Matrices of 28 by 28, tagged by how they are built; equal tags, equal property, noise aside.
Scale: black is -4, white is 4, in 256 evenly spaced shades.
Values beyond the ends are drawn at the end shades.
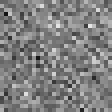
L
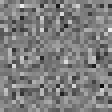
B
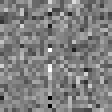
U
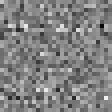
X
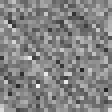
L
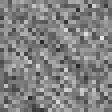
L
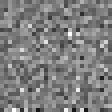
X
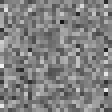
U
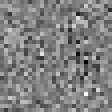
U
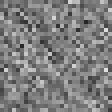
L
